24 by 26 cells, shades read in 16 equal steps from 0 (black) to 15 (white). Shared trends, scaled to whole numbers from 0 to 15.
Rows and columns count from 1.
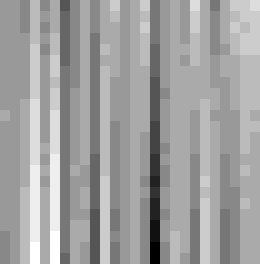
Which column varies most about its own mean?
16
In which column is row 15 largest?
6
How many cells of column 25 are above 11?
4
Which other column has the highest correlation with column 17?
9
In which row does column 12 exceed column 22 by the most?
1
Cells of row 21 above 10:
5
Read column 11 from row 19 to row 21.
12 12 12
